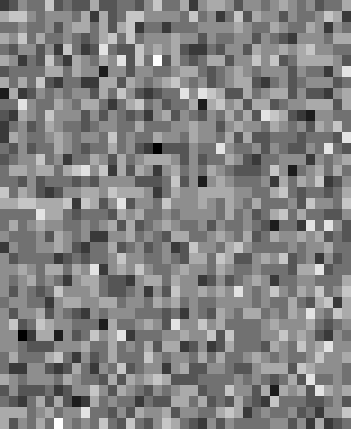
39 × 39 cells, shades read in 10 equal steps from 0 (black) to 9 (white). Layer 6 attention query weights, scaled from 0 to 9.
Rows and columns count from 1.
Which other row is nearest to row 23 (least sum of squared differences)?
12
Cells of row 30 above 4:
23
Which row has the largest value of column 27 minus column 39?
2
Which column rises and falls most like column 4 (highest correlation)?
3
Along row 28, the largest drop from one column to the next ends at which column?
38
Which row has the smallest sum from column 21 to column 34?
21
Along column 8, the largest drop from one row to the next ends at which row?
6
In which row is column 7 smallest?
31
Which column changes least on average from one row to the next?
4
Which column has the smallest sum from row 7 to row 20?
33
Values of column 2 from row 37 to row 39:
3 6 3
